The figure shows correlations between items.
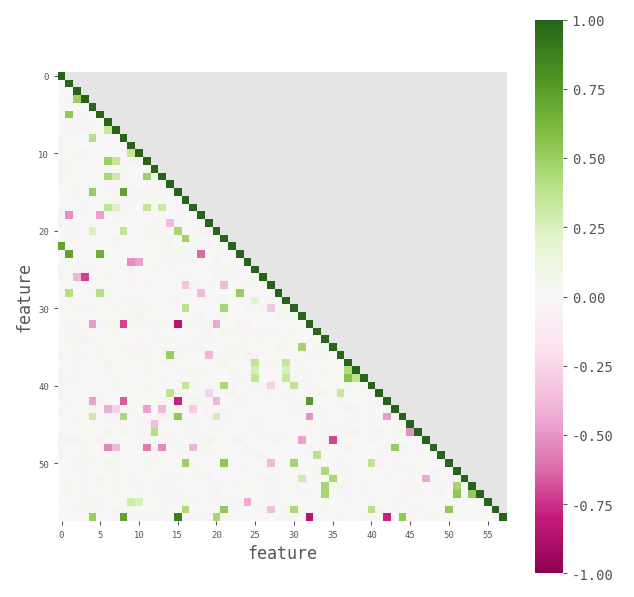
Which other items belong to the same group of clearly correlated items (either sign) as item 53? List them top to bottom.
34, 51, 54
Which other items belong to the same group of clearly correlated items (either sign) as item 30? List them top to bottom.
16, 21, 27, 40, 50, 56
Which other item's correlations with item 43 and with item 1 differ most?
23
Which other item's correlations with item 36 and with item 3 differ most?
26
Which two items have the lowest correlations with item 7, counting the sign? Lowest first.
48, 43
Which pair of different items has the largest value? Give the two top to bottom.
15, 57
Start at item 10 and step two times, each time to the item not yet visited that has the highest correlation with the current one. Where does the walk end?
55
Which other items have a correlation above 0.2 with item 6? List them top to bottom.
7, 11, 13, 17
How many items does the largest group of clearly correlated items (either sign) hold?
8
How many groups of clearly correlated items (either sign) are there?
13
